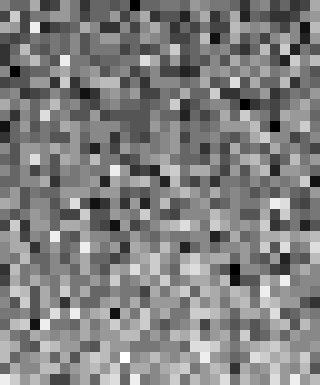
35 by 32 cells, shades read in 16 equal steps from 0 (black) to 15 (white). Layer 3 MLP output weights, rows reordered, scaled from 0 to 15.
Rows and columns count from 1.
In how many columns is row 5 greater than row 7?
11
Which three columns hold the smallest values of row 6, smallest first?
29, 1, 19
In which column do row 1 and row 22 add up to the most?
32
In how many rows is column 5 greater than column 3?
18
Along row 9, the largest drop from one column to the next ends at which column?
23
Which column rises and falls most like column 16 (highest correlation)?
25
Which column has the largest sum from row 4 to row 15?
7
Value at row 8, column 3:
5
